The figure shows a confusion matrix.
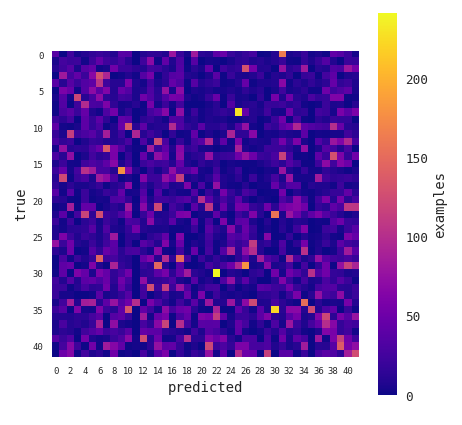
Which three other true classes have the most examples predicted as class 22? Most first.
30, 36, 35
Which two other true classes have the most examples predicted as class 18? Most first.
39, 30
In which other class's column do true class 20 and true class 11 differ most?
2
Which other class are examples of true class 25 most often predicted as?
8
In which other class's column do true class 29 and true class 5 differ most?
26
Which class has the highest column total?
17
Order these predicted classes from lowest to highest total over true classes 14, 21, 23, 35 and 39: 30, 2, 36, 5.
5, 36, 2, 30
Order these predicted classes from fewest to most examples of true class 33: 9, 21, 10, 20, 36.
21, 9, 10, 20, 36
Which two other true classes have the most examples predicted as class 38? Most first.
14, 10
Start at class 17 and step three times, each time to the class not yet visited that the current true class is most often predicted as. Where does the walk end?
7
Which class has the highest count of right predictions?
34
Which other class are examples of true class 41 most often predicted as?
29
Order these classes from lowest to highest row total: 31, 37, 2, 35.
31, 2, 37, 35
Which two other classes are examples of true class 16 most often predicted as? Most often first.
9, 4
